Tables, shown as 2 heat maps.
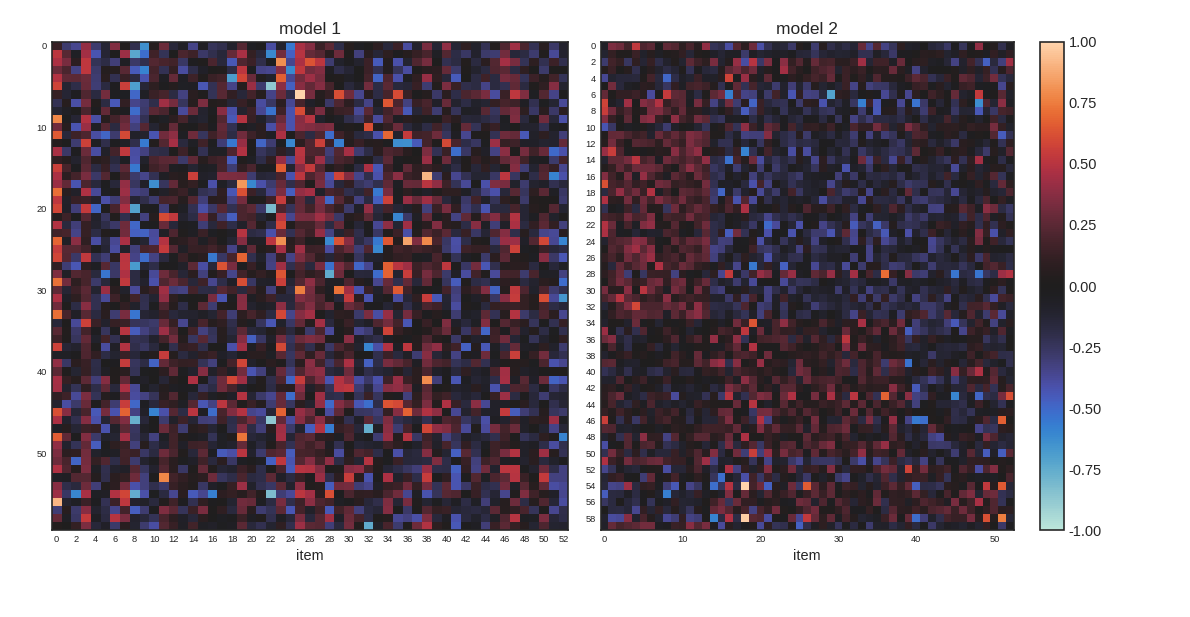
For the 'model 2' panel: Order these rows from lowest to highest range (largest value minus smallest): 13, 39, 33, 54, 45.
45, 33, 39, 13, 54
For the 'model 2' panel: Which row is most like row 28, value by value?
43
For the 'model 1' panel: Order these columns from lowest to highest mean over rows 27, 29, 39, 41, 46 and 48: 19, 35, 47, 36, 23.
47, 35, 36, 23, 19
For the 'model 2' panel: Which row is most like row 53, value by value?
1
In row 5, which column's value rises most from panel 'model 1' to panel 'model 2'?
22
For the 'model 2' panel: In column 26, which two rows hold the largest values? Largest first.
54, 58
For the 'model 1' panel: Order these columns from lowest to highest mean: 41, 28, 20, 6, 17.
41, 28, 6, 20, 17
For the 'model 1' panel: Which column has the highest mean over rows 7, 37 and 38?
34
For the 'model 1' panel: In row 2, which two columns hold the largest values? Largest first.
23, 26
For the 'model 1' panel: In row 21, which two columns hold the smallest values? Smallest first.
35, 18
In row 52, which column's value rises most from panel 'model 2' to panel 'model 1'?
0
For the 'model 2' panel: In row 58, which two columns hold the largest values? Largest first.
18, 51
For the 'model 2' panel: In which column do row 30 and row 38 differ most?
21
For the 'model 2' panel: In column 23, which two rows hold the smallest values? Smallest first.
27, 29
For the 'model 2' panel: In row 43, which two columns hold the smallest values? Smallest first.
45, 48
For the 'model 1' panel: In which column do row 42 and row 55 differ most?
28
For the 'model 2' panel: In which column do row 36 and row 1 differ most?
31
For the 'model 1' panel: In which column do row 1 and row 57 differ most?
0
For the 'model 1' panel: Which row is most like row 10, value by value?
51
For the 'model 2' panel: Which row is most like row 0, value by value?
14
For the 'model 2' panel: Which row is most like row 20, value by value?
48
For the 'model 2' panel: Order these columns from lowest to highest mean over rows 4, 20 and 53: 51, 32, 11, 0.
0, 51, 32, 11
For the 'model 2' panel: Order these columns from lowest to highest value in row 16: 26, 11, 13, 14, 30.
30, 14, 26, 11, 13
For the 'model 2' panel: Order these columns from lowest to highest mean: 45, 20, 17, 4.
45, 20, 17, 4
